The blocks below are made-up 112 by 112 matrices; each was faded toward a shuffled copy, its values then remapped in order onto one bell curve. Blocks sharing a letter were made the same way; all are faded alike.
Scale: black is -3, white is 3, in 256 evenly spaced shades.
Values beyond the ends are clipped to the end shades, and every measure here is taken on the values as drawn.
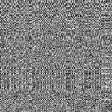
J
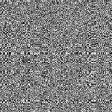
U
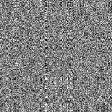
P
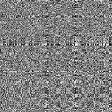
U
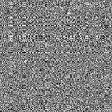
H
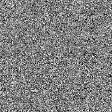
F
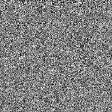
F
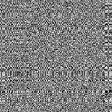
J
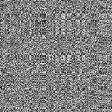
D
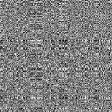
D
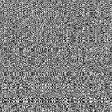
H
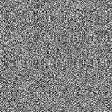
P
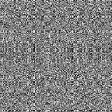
U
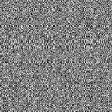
D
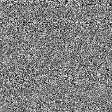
F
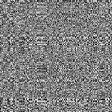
H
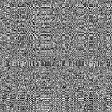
J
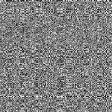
U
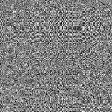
D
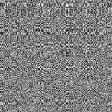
D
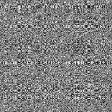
U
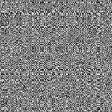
J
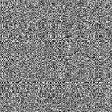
U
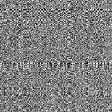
U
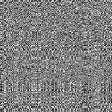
J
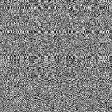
H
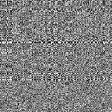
U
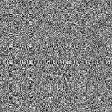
P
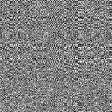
J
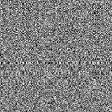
P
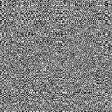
H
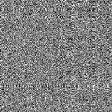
P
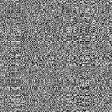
H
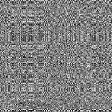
J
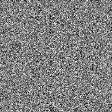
F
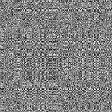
J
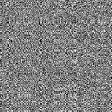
D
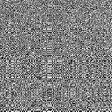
H
